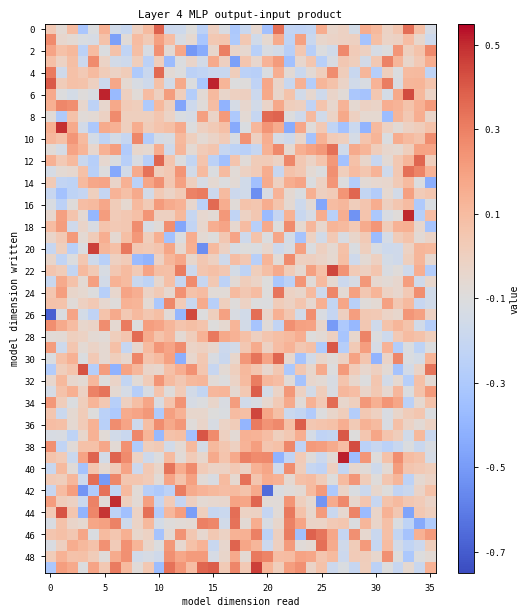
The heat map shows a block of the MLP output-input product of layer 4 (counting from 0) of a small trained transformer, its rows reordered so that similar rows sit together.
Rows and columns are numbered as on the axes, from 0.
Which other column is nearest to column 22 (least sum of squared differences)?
17
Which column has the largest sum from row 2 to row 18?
33
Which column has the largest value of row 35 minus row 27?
19
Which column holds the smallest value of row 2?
13
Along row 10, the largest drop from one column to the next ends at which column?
9
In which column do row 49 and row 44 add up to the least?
10
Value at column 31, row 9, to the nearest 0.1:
0
